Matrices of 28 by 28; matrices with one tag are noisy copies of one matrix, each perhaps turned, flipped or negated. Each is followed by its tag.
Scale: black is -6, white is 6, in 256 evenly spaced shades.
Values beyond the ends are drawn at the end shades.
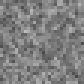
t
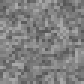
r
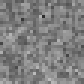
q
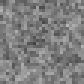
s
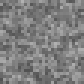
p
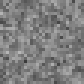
r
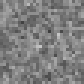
r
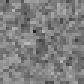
s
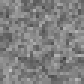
r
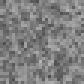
s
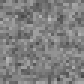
p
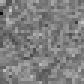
q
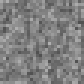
p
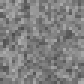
q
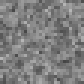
r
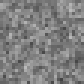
r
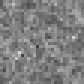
r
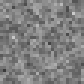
r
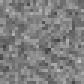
t
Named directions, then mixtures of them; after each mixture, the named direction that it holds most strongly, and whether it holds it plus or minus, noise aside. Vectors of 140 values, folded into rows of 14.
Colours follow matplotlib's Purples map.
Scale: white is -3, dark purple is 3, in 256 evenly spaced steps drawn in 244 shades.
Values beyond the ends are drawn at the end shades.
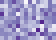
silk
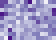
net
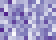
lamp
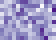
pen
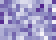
pen, minus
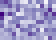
pen, minus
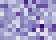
silk, minus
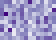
lamp, plus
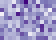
silk, minus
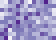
net, minus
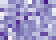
net, minus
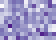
silk, plus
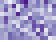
pen, plus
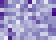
net, plus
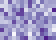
lamp, plus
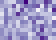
pen, plus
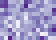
net, plus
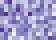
lamp, plus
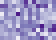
silk, minus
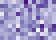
silk, minus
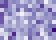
pen, minus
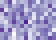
lamp, plus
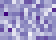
lamp, plus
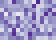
lamp, minus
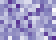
pen, minus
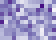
pen, minus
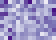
net, plus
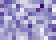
pen, minus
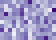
lamp, plus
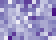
net, plus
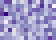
lamp, plus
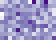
net, minus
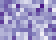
pen, minus
